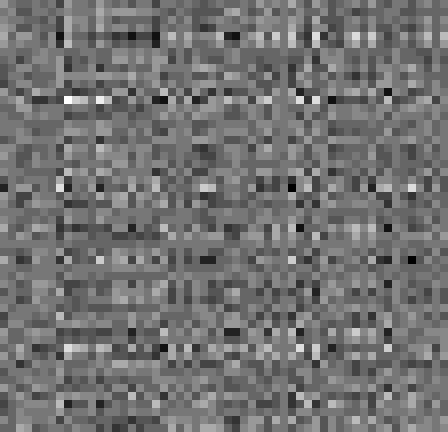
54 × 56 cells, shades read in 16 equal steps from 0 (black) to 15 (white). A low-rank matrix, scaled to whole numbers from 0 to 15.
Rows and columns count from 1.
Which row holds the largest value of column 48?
24
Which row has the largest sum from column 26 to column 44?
44
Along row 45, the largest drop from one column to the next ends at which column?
41
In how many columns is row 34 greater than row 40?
21
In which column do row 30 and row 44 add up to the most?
40
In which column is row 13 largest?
9
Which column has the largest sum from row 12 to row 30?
37
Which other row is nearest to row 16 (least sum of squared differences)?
27
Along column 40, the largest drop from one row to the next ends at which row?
46
